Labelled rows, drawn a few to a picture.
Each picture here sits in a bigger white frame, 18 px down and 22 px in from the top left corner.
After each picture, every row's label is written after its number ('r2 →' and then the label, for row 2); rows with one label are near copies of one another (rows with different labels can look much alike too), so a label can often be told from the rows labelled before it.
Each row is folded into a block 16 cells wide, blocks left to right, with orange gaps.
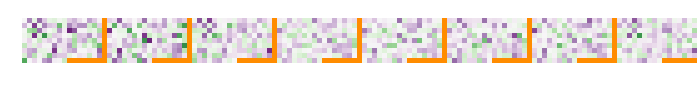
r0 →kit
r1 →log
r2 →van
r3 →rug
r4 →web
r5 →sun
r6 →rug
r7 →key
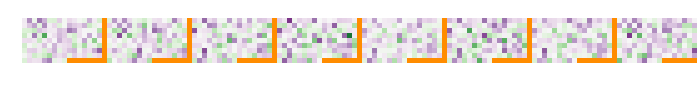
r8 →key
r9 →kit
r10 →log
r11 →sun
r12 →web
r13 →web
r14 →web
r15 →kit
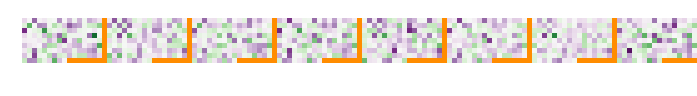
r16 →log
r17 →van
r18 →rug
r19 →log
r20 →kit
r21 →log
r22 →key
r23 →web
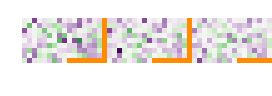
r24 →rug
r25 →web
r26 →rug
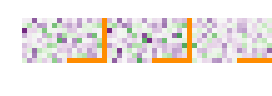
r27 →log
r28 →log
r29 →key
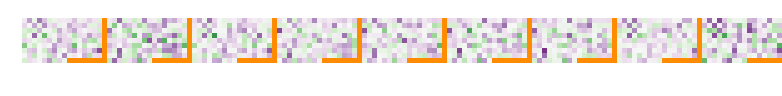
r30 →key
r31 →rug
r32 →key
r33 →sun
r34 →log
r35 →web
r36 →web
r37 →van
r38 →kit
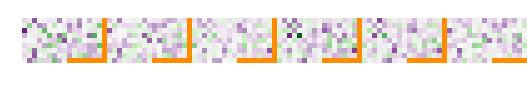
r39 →log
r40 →rug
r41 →key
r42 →key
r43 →key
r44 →web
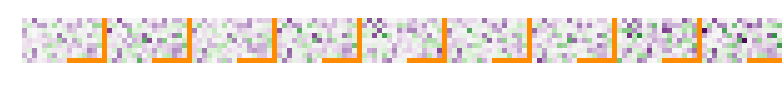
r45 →log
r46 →log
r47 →rug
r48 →log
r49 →van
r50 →web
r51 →sun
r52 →kit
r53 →log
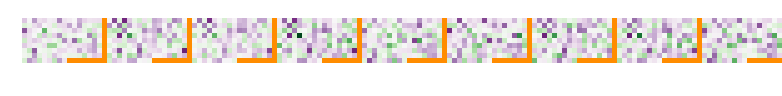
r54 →web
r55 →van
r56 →van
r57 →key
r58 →rug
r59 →sun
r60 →kit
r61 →key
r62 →sun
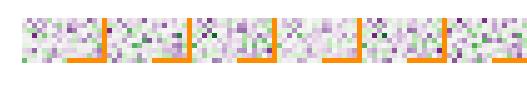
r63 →kit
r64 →sun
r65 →key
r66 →key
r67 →key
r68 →sun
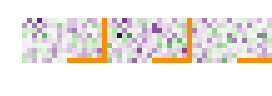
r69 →van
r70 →key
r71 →sun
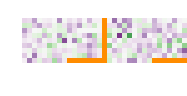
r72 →sun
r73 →key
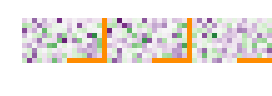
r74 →sun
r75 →log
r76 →key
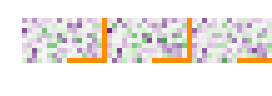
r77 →web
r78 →rug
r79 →rug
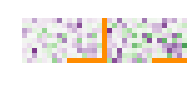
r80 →web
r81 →rug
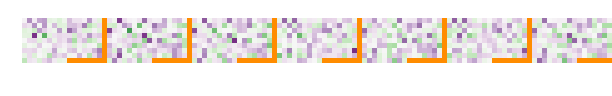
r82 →kit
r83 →log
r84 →log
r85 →van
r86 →rug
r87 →van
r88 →log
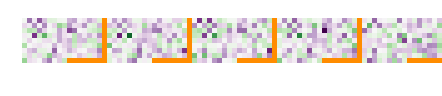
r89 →kit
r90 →key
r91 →van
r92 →kit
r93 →rug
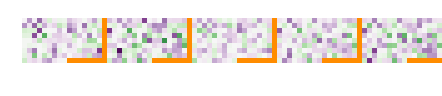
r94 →van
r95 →web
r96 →kit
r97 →log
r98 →rug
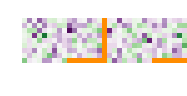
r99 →kit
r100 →log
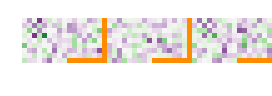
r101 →key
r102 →rug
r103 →kit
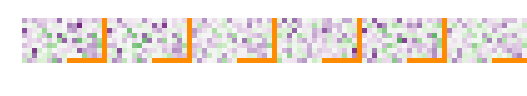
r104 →web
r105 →web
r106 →rug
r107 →van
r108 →log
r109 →rug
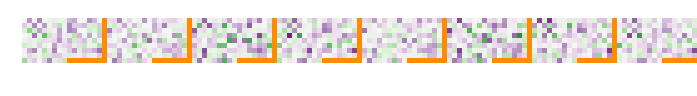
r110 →kit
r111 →sun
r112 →rug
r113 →key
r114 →rug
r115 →log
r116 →van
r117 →key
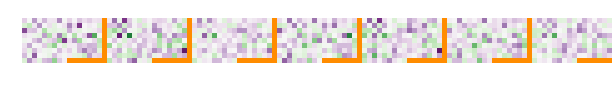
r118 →sun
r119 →key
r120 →key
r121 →sun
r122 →van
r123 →sun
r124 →key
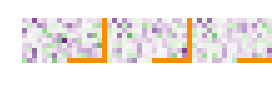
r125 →log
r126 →van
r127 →van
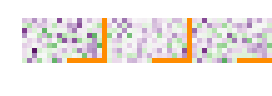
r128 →web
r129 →van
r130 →rug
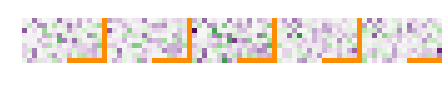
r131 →log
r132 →web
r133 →log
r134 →key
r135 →van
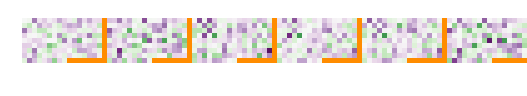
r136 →rug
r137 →web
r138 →van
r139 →key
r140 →van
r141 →rug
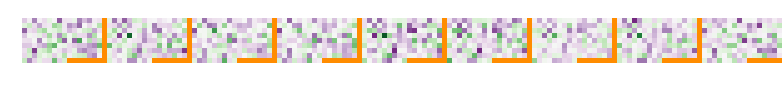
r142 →rug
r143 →key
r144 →log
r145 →log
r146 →kit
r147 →kit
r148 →kit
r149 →key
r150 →web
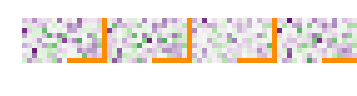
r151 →web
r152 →rug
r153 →log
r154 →log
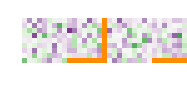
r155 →kit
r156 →sun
